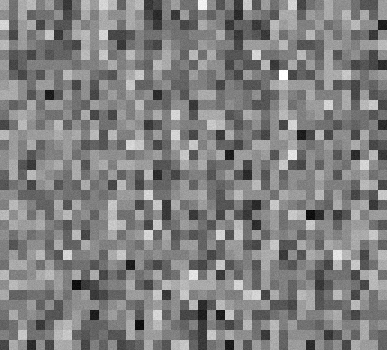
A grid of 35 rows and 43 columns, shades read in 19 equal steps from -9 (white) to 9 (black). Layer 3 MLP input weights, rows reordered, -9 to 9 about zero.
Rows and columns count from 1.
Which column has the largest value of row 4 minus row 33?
7
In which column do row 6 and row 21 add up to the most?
42
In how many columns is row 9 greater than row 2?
20
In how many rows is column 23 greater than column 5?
15
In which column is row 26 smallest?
38
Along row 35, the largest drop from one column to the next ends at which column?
27
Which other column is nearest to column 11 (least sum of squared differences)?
6
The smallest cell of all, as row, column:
8, 32
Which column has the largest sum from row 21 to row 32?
36
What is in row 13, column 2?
1
